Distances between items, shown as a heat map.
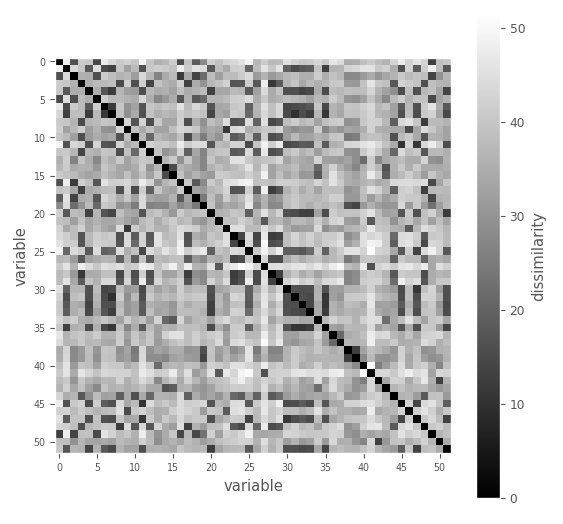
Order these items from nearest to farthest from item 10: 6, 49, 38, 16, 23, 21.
23, 38, 21, 6, 49, 16
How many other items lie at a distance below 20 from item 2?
5
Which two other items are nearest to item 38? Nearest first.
39, 19
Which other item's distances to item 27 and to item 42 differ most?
50
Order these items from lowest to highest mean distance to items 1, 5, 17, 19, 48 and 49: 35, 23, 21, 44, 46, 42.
44, 23, 35, 21, 42, 46
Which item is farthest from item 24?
27
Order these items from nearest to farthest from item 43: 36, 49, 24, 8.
49, 8, 24, 36
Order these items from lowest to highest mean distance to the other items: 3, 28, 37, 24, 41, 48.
28, 3, 48, 24, 37, 41
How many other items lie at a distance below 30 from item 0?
6
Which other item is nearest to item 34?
15
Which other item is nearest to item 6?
7
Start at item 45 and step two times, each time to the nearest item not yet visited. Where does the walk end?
47
